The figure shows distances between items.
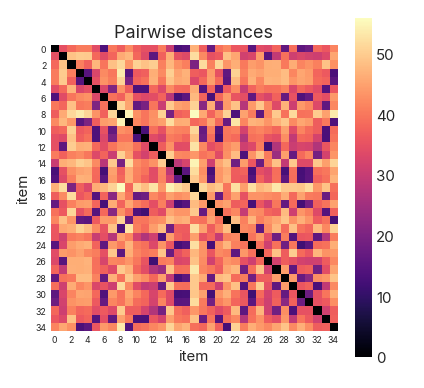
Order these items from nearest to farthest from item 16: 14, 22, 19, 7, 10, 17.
19, 14, 22, 10, 7, 17
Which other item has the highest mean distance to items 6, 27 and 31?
17
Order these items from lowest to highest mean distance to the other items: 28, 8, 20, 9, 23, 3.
23, 20, 28, 3, 9, 8
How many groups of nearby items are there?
7
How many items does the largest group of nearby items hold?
9
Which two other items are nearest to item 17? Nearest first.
2, 4
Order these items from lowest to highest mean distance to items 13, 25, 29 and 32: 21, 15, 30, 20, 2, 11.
11, 20, 30, 15, 21, 2
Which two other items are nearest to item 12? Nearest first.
26, 1
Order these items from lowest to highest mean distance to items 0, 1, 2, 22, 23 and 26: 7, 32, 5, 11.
32, 11, 5, 7
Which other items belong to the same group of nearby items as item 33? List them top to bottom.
5, 7, 10, 11, 18, 20
